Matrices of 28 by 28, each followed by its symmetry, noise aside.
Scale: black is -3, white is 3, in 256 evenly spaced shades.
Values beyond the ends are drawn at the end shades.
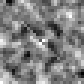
symmetric across the other diagonal.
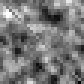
no symmetry.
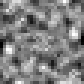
same after a half turn.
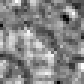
symmetric across the other diagonal.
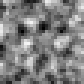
antisymmetric.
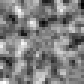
antisymmetric.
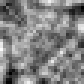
symmetric.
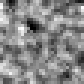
no symmetry.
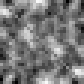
same after a half turn.
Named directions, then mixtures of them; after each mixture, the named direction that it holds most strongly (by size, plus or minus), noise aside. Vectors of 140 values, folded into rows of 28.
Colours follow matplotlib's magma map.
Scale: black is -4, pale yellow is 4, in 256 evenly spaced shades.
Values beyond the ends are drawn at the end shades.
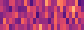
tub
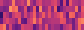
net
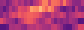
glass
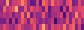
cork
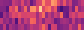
glass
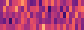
cork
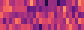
tub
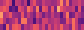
net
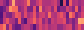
net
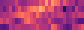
glass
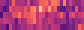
glass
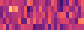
net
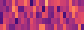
tub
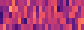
net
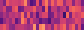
cork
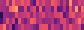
net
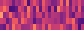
net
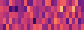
tub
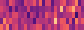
tub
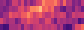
glass
